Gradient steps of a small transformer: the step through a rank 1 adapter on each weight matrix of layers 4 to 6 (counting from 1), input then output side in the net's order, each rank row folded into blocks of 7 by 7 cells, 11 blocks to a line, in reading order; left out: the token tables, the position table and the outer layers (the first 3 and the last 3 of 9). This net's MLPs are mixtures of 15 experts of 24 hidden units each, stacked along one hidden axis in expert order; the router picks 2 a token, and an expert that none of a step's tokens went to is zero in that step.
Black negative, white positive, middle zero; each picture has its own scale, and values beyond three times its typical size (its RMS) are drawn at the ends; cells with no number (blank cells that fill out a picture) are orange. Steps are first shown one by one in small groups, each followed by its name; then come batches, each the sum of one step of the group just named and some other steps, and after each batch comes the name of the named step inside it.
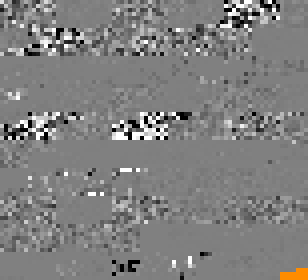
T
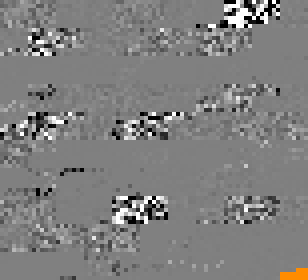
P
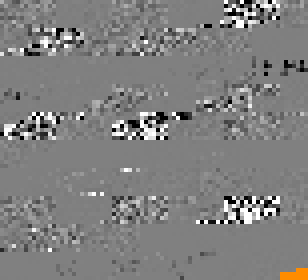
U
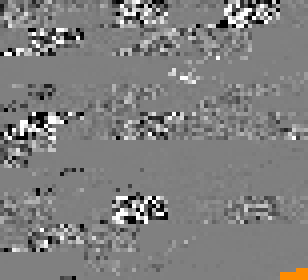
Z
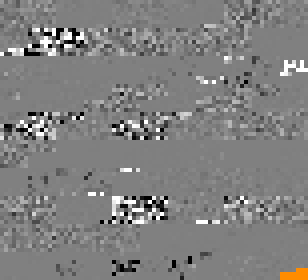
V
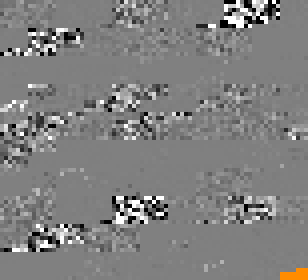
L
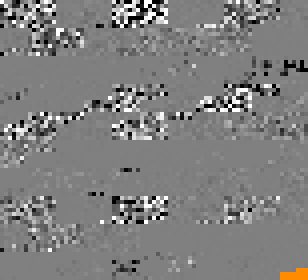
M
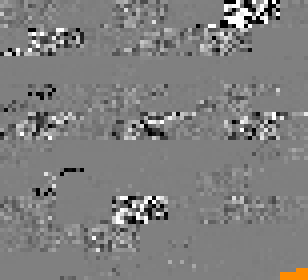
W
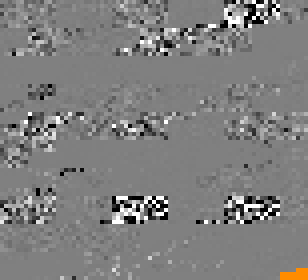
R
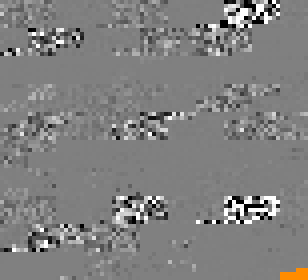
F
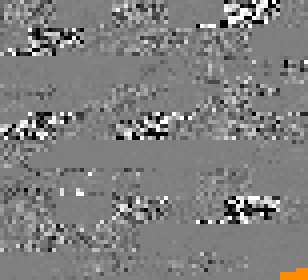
P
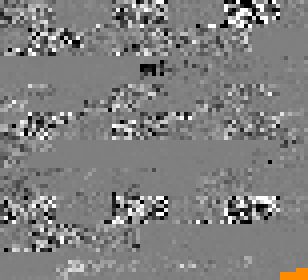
L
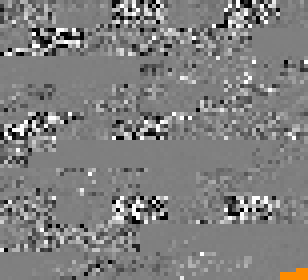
Z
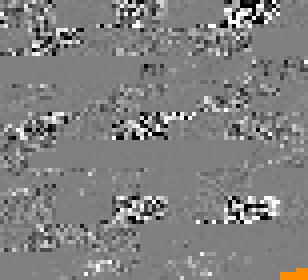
F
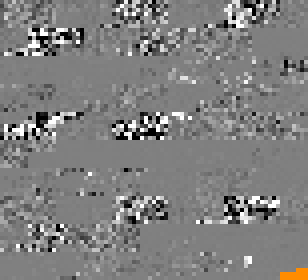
Z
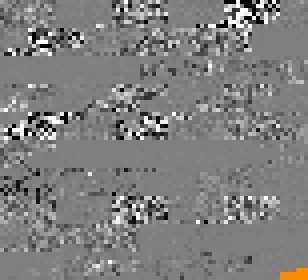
P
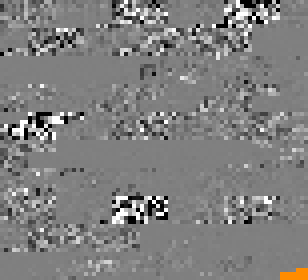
Z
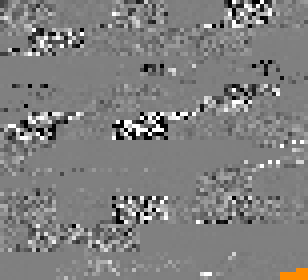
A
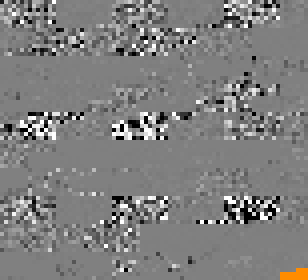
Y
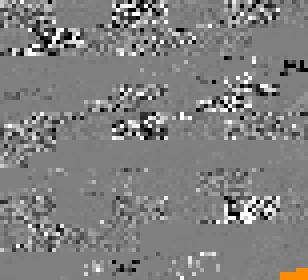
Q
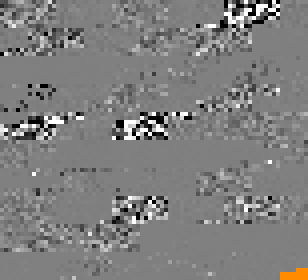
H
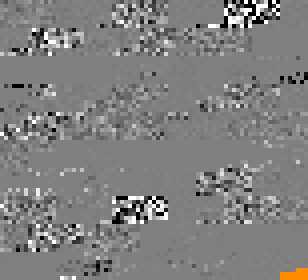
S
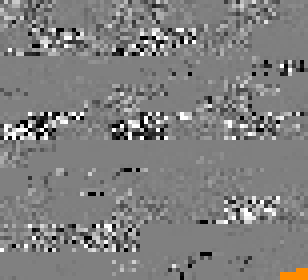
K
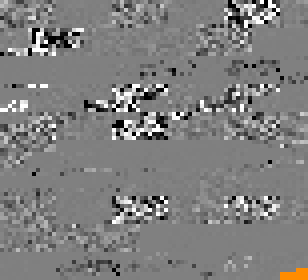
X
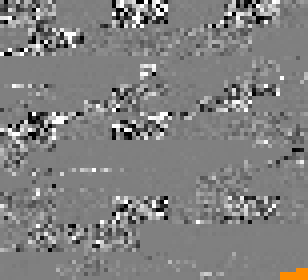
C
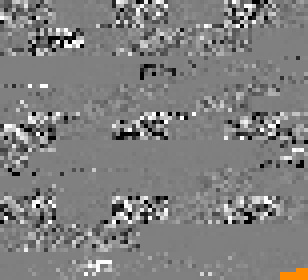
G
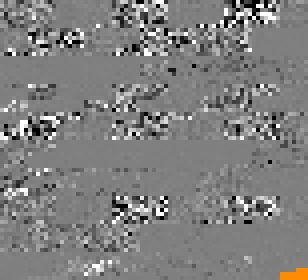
X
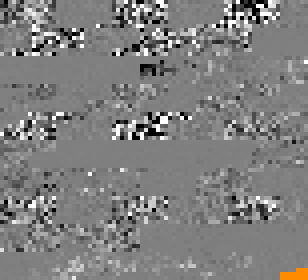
G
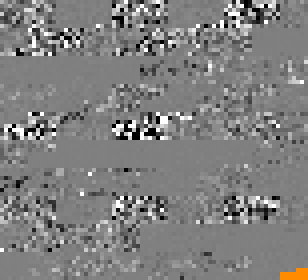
K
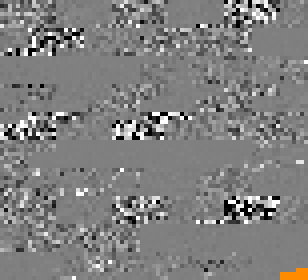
Y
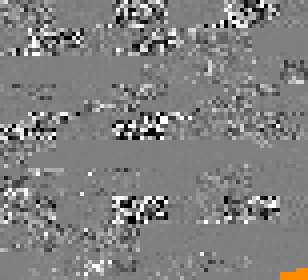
Q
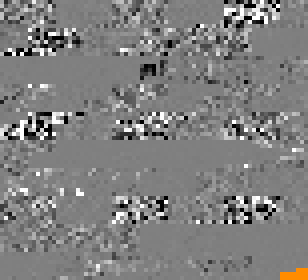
G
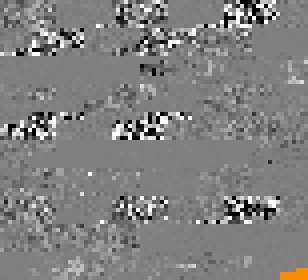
Y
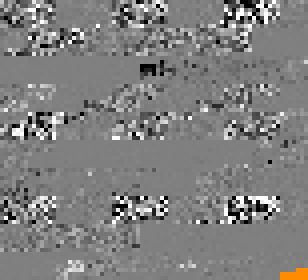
X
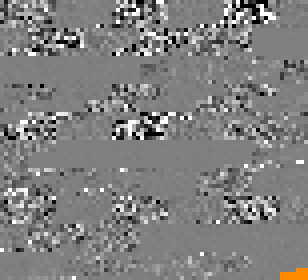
Q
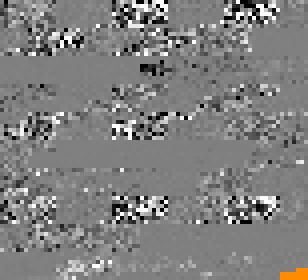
C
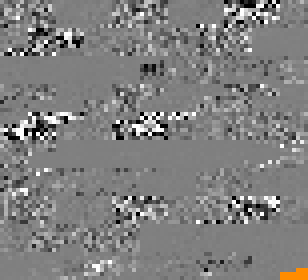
A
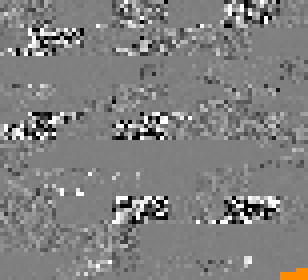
G
